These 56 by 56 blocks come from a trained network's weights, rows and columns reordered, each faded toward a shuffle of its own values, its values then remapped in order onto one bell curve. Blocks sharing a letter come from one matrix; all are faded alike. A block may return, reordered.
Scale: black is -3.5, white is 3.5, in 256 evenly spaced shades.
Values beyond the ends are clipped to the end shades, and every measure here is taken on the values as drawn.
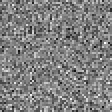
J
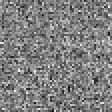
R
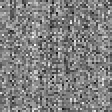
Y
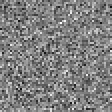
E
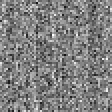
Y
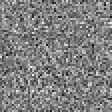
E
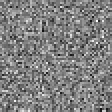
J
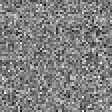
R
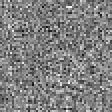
J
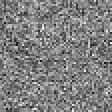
J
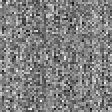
Y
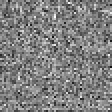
R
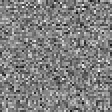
J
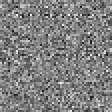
J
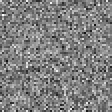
J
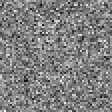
E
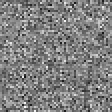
R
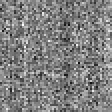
Y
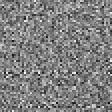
J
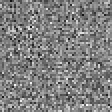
R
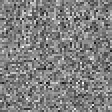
J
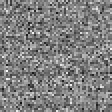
R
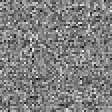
R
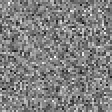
E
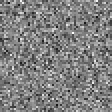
E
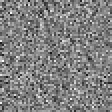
J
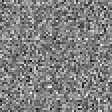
E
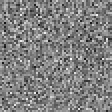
J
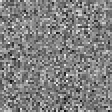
R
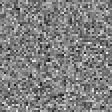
E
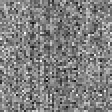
Y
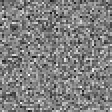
R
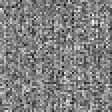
Y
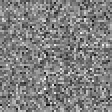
R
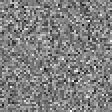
E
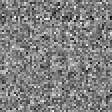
J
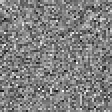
E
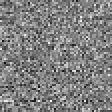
J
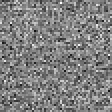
R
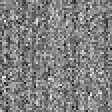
Y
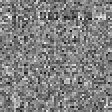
J
